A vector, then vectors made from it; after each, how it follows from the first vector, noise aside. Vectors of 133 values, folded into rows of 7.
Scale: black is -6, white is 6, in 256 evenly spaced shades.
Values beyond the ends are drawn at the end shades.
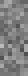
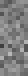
negated.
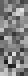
wrapped around, scaled up.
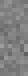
shrunk.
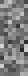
scaled up.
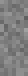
reversed, shrunk.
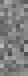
copied.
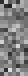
wrapped around, scaled up.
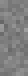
reversed, shrunk.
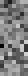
negated, scaled up.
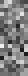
scaled up.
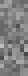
copied.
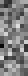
negated, scaled up.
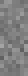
shrunk.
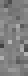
negated, partly zeroed.
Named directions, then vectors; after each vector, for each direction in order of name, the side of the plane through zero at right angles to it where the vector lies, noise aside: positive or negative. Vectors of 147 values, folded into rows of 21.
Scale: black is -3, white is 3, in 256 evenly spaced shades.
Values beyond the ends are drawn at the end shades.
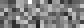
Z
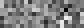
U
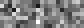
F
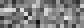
negative, positive, positive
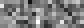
positive, positive, negative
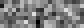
negative, negative, positive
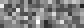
positive, positive, negative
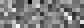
negative, positive, negative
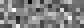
negative, positive, negative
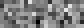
negative, negative, positive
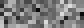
negative, negative, negative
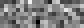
negative, negative, positive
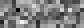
negative, positive, positive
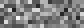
positive, positive, positive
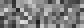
negative, positive, positive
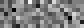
positive, negative, positive
